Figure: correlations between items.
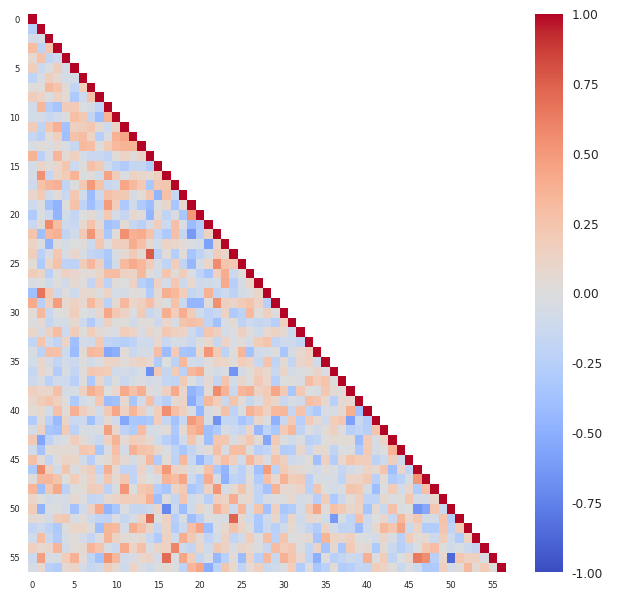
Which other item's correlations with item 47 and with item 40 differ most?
23
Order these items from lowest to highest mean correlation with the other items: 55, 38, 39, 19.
19, 39, 55, 38
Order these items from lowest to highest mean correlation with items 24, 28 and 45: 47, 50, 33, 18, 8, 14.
50, 8, 47, 33, 18, 14
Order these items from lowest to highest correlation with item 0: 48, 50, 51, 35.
35, 51, 50, 48
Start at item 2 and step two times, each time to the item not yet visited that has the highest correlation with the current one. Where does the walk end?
34
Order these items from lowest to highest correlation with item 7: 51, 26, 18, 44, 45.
18, 45, 51, 26, 44
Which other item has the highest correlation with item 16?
55
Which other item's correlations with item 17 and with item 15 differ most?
11
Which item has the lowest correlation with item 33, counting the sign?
5
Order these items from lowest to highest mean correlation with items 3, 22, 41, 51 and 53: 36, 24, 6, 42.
36, 42, 6, 24
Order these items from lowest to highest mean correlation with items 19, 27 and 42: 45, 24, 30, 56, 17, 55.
24, 17, 45, 55, 30, 56
